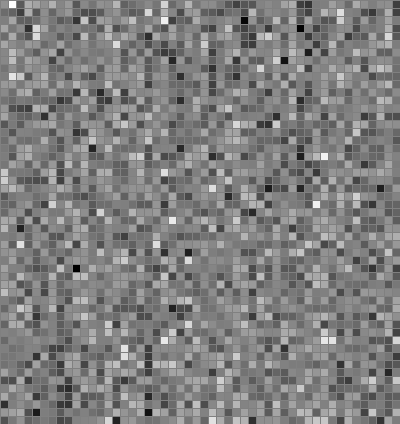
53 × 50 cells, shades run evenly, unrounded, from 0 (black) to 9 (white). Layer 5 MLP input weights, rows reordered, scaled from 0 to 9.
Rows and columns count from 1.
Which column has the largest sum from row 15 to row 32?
30
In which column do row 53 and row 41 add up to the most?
14
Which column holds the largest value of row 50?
16
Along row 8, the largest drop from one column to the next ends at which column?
36
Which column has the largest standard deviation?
21
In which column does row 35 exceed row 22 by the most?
40
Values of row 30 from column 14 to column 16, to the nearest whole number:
5 3 2
